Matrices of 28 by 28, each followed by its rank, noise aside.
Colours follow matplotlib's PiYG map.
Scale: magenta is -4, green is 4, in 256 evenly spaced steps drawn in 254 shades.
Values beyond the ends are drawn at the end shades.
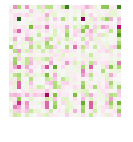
four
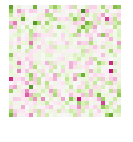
eight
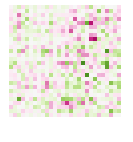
six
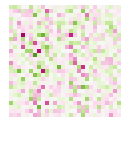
eight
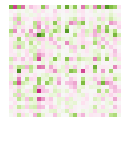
three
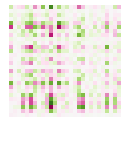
two
